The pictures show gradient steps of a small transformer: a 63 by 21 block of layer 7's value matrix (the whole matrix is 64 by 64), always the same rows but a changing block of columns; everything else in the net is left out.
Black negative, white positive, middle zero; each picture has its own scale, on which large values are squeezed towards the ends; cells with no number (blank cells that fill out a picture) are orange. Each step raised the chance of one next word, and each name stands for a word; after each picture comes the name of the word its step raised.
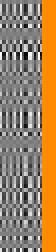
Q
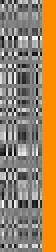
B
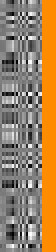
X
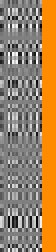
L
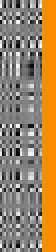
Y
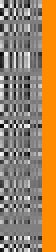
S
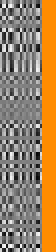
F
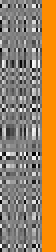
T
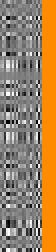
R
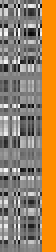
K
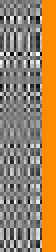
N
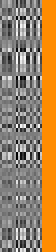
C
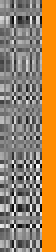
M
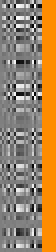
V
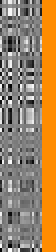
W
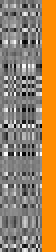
S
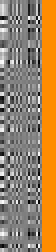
T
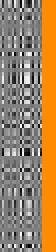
B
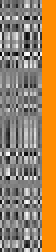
N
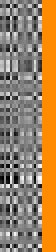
F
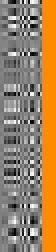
R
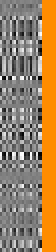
C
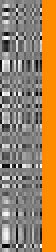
X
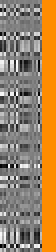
X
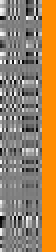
L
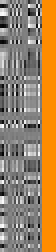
S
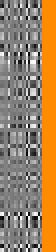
L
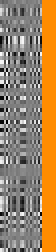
W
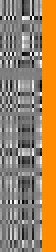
N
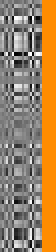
N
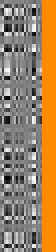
F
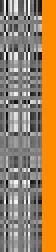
Q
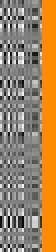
L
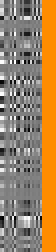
L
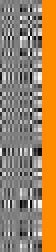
B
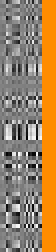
M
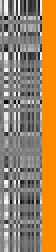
Q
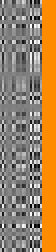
M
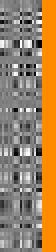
Y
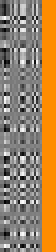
T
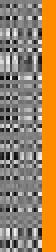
C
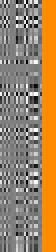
V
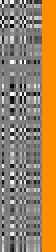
V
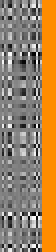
L
